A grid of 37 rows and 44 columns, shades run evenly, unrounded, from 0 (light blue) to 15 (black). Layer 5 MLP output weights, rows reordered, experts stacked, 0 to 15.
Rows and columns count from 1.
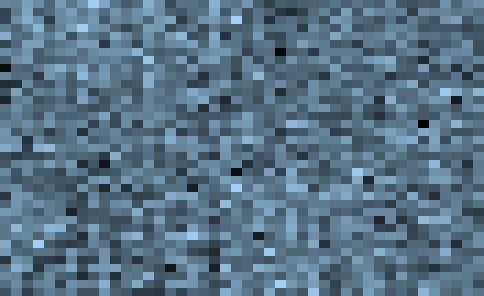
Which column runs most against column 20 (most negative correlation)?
26
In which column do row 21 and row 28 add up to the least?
40
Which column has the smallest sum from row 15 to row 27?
27
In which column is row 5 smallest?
17
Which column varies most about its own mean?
8
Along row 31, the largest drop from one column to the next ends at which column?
4
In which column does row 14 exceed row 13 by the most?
19
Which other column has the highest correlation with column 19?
2
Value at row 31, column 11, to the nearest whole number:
11
